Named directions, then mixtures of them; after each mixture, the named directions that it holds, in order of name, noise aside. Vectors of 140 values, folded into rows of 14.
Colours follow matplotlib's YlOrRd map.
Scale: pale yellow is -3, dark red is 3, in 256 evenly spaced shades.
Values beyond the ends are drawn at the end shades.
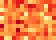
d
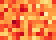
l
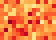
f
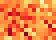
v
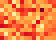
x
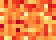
d.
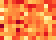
d.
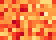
l.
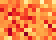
v.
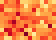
f, v.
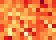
v.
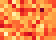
x.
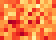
f, l.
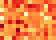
d.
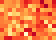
v.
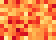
d, f.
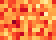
l.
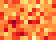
f, l.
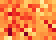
v.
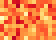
d, x.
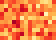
l.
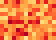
d, f.
